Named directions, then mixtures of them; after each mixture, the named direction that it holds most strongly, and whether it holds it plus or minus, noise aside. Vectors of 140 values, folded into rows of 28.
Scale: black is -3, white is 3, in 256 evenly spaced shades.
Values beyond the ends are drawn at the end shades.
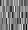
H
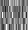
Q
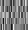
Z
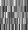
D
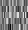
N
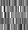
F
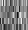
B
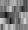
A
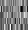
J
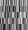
B, plus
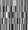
D, plus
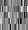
J, minus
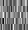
Z, plus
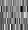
J, plus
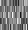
H, minus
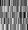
B, minus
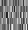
H, minus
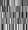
Q, plus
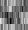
A, plus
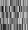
B, plus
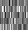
F, plus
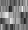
A, minus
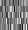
H, minus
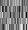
Q, plus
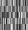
Z, minus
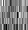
B, plus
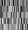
B, minus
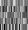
D, plus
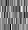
J, minus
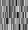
N, minus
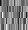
Q, plus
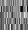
J, plus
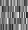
N, plus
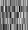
B, plus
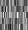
N, plus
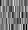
H, plus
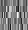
N, plus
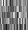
B, plus
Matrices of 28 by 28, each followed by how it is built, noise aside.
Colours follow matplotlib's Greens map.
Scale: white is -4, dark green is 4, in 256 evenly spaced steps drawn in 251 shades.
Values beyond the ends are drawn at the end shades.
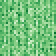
blocks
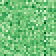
uneven columns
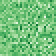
low rank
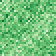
Hankel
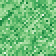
Hankel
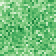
smooth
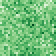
smooth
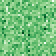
uneven columns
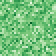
Hankel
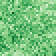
smooth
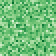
repeating columns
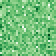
uneven columns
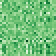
low rank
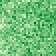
smooth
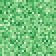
repeating columns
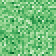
low rank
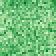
smooth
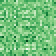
low rank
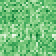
low rank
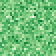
repeating columns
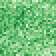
smooth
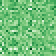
low rank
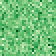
uneven columns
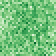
smooth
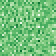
low rank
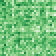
blocks
